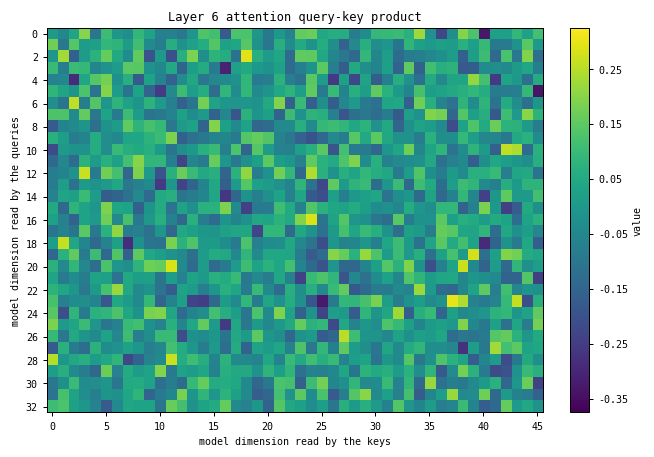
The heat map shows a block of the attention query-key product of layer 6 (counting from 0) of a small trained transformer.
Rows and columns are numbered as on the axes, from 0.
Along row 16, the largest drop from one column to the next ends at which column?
25
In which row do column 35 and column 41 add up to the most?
30
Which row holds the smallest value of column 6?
14
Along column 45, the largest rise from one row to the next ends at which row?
6
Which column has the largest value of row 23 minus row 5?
45
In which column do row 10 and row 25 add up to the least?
26
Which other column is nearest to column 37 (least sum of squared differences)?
29
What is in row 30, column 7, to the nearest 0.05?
0.05
